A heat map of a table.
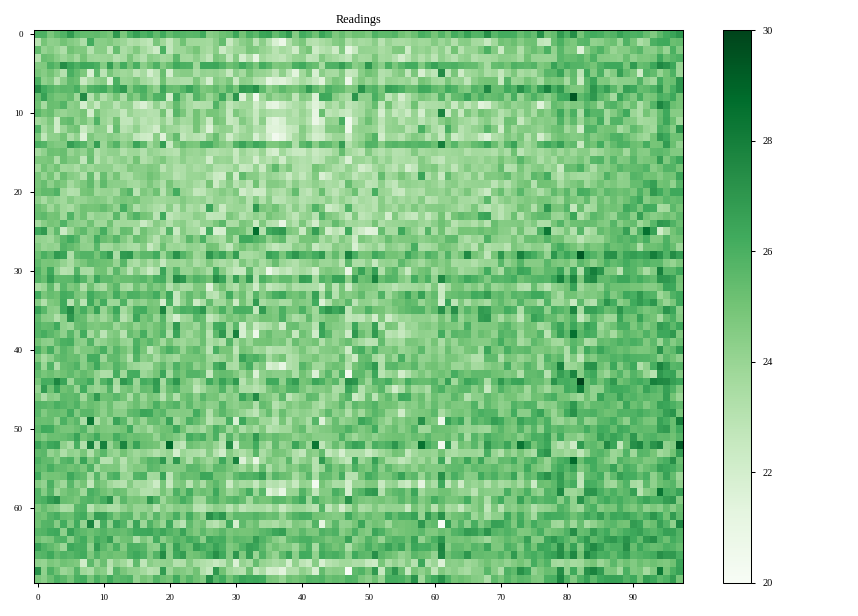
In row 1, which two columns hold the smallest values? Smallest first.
37, 36
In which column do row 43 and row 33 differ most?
42
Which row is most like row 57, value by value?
10
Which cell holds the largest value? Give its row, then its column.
44, 82
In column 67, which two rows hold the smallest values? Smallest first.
9, 13
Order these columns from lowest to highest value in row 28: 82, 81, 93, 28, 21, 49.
49, 81, 28, 21, 93, 82
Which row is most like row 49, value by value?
62
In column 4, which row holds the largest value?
4
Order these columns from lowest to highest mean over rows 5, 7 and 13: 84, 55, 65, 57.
65, 55, 57, 84
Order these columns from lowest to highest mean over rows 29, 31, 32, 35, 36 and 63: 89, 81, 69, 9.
69, 9, 89, 81
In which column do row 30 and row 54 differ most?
30
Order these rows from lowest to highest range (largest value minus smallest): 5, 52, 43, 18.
18, 5, 43, 52
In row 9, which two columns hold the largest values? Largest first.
94, 95
